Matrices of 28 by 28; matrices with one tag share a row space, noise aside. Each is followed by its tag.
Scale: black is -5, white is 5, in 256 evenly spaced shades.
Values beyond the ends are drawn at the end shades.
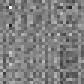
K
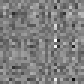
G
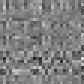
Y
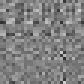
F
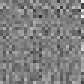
Y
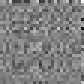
Y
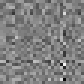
F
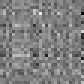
Y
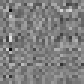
K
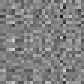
F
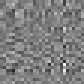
F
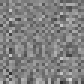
K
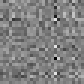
G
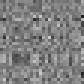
Y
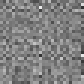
Y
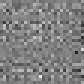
Y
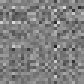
G
